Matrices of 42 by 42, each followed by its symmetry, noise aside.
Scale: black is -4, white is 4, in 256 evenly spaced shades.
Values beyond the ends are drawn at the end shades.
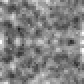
mirrored top to bottom.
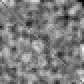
symmetric across the other diagonal.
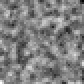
antisymmetric.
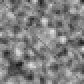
symmetric across the other diagonal.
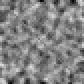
same after a half turn.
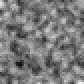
symmetric across the other diagonal.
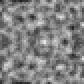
mirrored top to bottom.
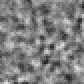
antisymmetric.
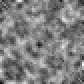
symmetric across the other diagonal.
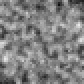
same after a half turn.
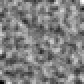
antisymmetric.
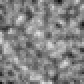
symmetric across the other diagonal.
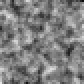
antisymmetric.
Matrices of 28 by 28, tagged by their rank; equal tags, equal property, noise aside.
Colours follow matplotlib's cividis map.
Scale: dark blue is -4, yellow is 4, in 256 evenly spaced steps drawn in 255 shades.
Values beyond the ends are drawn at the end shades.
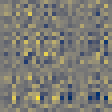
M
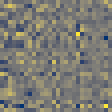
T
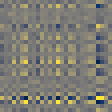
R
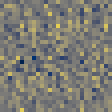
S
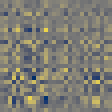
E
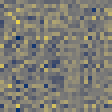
S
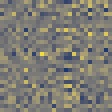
T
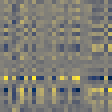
E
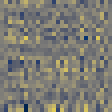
M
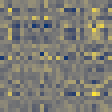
M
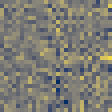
S
